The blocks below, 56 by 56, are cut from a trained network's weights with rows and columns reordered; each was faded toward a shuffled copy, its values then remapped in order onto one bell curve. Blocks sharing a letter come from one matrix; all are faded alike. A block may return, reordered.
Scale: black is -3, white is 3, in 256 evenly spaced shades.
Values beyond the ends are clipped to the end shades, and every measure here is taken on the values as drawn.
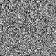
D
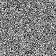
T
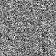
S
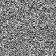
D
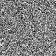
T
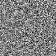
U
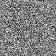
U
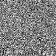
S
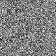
D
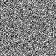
S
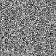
S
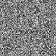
S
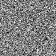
T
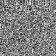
S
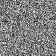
U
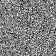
T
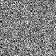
S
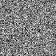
U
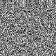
D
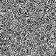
S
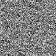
D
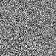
D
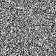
T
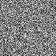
D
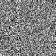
D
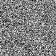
T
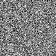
T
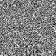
S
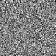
D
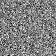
T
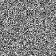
D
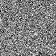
U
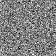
T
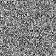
S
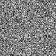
S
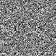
U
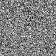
U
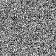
U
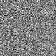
S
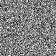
T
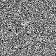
T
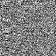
D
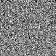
U
